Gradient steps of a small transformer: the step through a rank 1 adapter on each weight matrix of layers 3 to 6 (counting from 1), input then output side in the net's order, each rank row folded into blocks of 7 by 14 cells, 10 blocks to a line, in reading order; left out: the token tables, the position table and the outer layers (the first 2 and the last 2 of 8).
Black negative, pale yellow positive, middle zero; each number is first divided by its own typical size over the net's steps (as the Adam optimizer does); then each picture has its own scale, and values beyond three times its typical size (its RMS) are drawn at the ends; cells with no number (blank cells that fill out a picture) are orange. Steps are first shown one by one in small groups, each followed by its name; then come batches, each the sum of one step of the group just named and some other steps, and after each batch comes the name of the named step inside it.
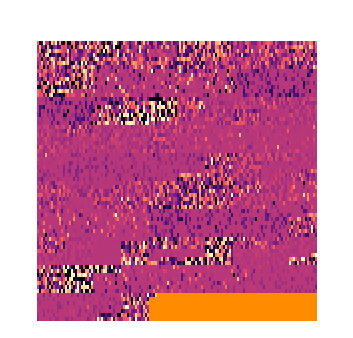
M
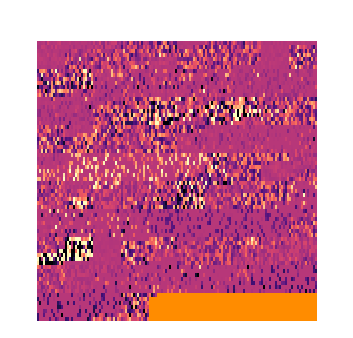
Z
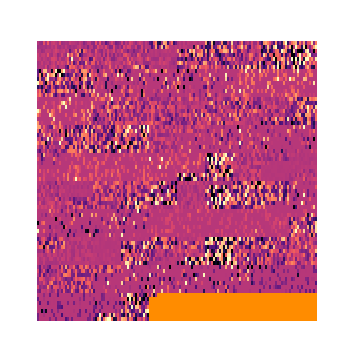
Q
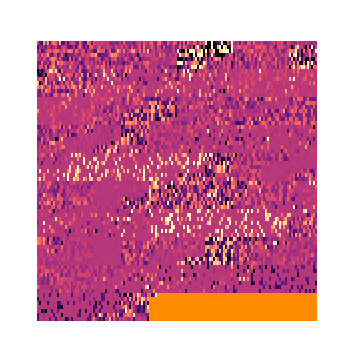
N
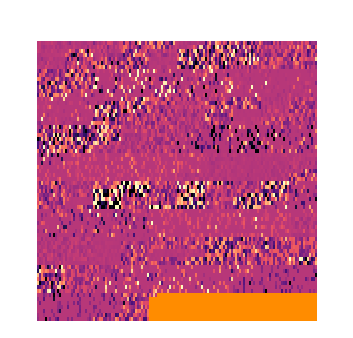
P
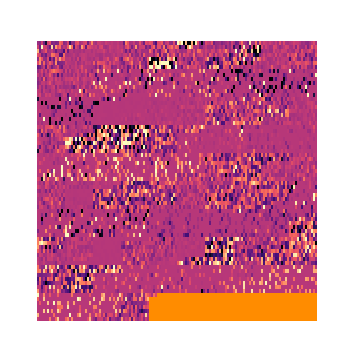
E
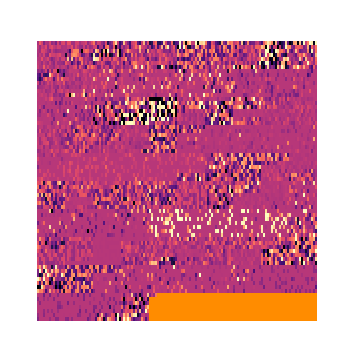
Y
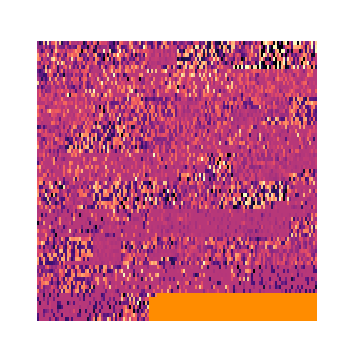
Q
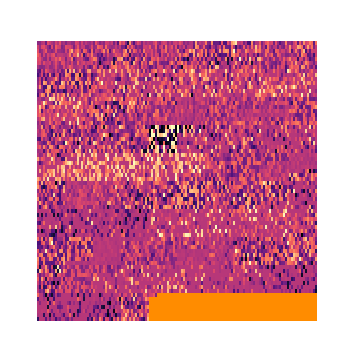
P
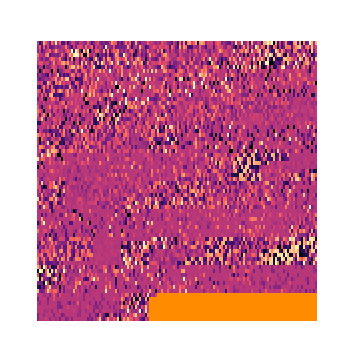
M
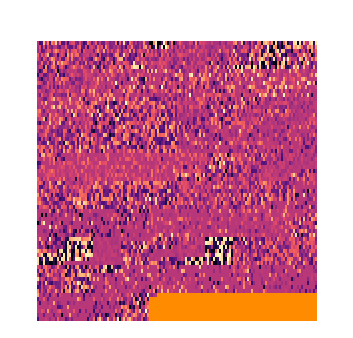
Y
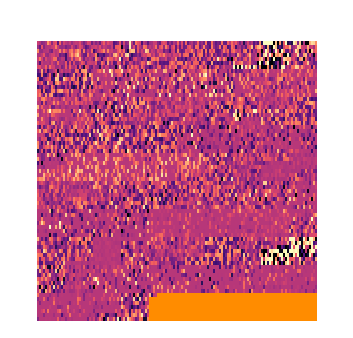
Z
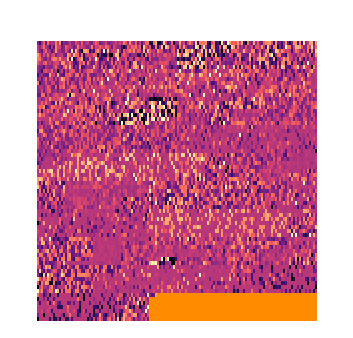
Y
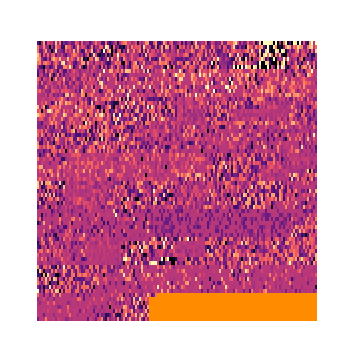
M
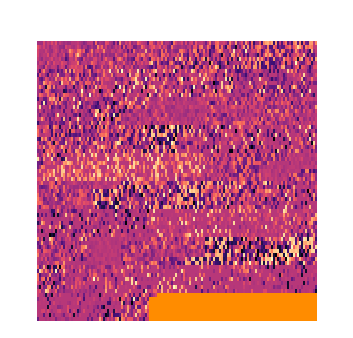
P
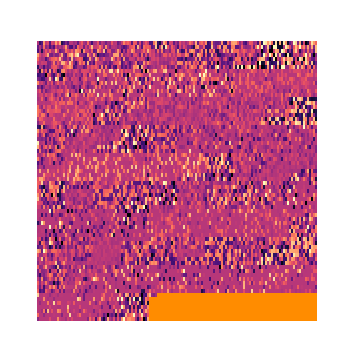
Q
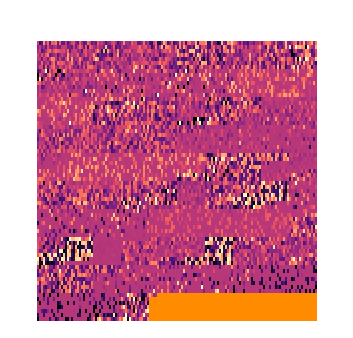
Q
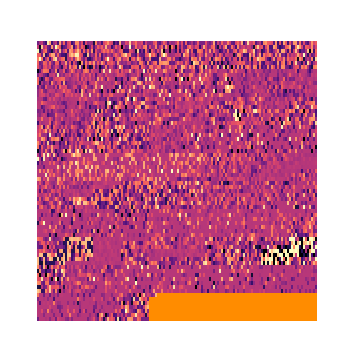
Z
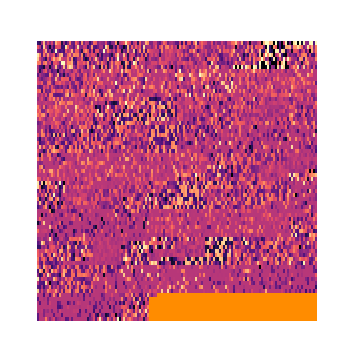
Y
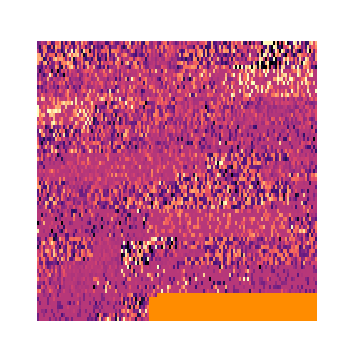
Q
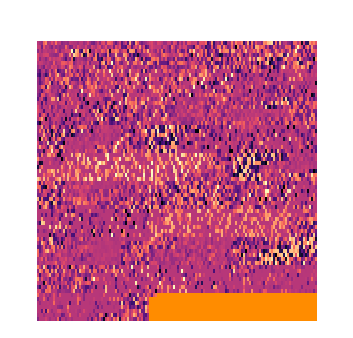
N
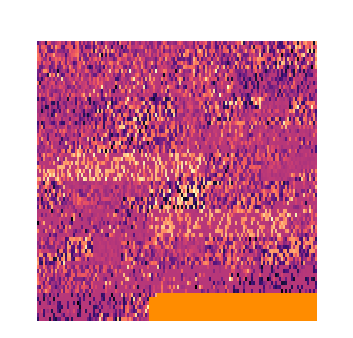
Y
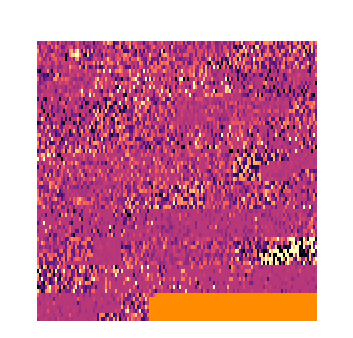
E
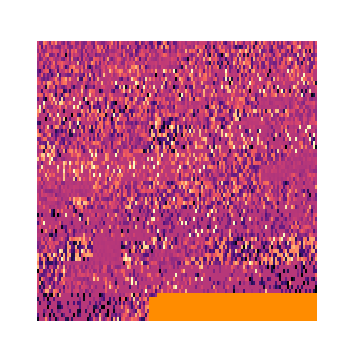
Z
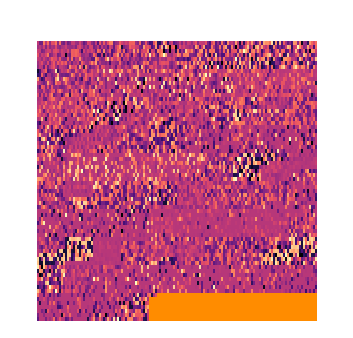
Z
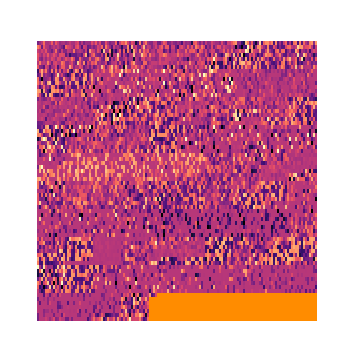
Z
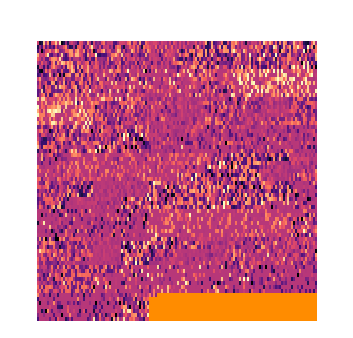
N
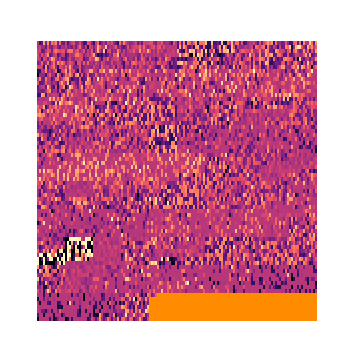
N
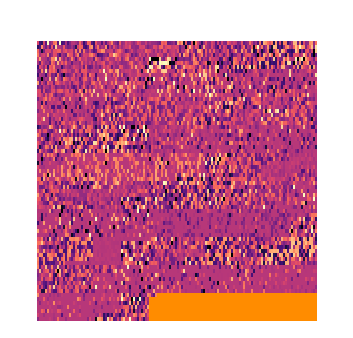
E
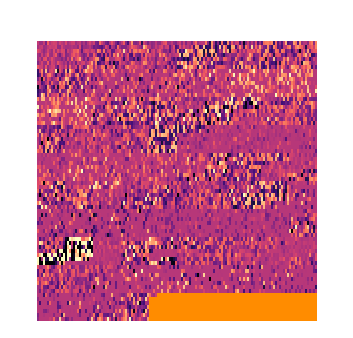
Z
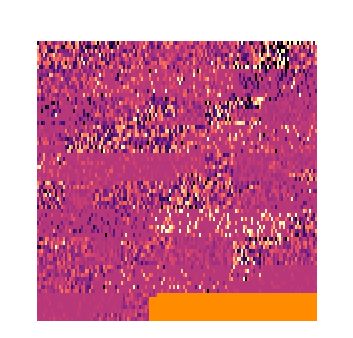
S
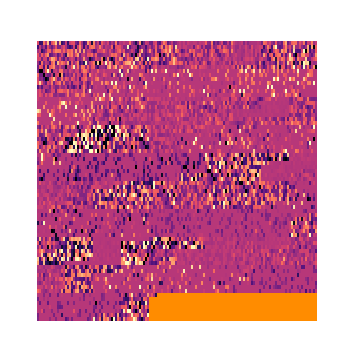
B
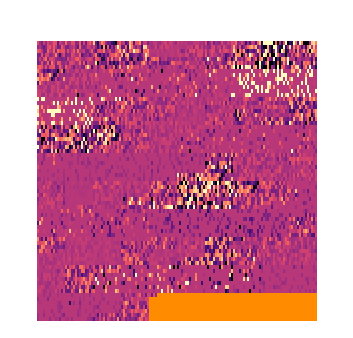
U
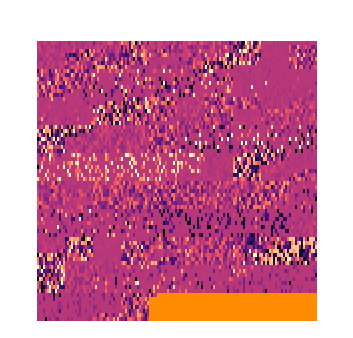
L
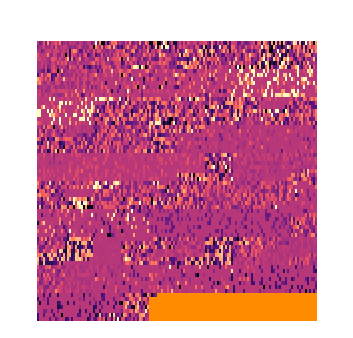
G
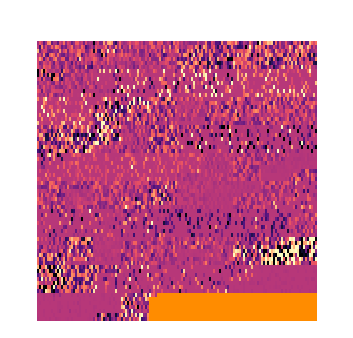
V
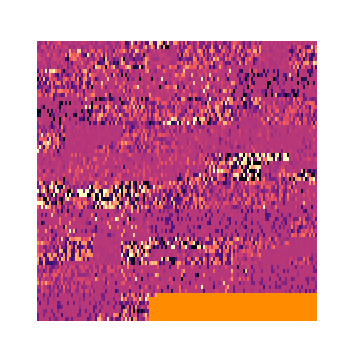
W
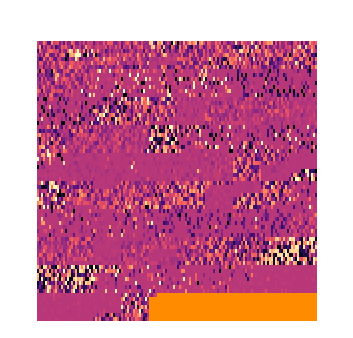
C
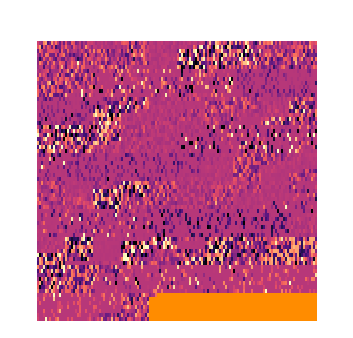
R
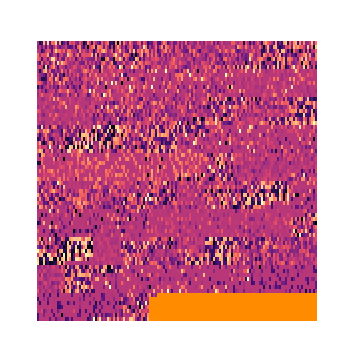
B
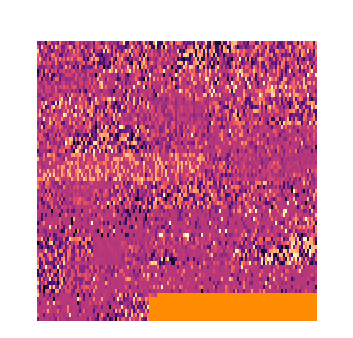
V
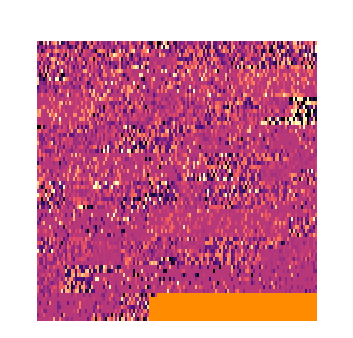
G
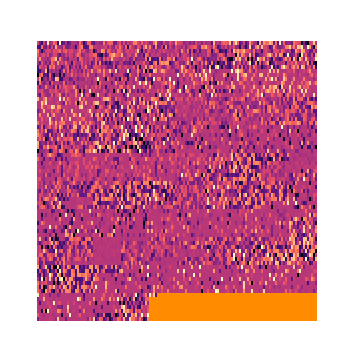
V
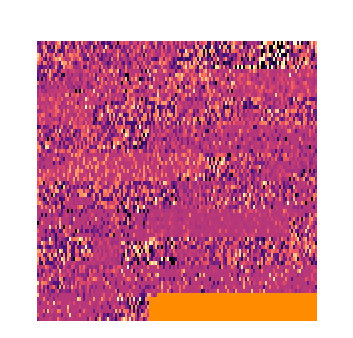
W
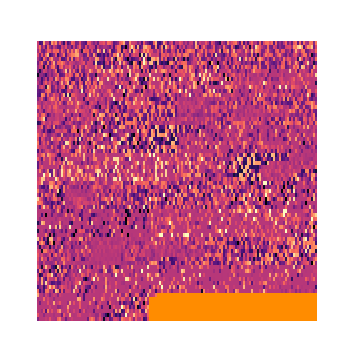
C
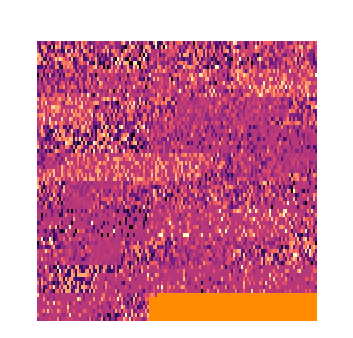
V
